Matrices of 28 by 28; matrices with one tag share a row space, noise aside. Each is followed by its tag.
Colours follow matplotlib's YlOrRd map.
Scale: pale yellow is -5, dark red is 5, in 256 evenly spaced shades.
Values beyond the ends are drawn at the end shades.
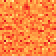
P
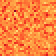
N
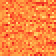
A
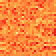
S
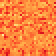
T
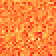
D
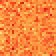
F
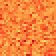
F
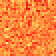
A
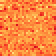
S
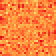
S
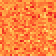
N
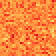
A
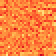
S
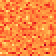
F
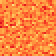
F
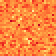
F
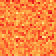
D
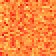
F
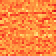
S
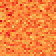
P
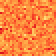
F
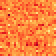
S
